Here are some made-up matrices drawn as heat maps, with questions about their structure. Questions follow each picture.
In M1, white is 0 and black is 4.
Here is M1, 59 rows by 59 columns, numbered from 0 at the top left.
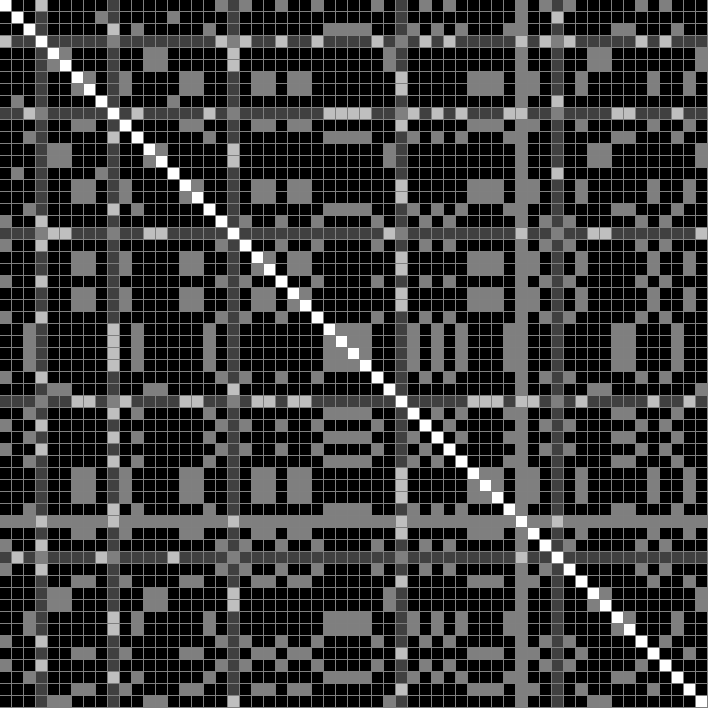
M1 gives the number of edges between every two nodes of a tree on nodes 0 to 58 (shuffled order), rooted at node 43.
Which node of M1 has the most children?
33
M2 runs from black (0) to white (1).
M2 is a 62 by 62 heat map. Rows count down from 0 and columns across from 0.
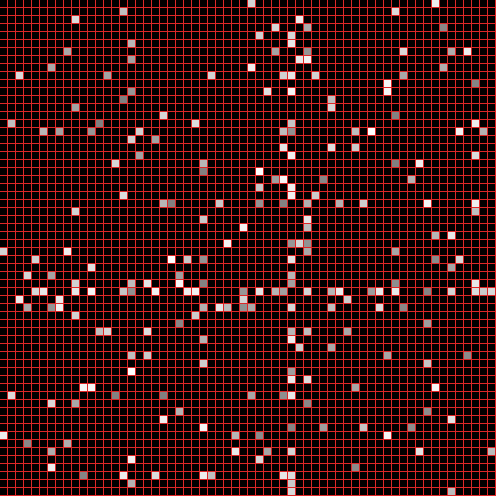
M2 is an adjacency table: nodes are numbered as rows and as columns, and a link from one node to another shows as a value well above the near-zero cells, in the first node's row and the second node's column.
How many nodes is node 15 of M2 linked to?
5
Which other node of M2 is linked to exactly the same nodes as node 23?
node 4
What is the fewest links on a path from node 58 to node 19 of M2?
4
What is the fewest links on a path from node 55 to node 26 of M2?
5
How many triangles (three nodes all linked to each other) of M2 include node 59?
4
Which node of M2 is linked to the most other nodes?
node 36
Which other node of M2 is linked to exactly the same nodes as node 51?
node 40
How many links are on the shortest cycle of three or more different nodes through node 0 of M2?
6
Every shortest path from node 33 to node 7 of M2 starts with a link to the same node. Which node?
node 11
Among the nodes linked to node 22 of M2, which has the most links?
node 35
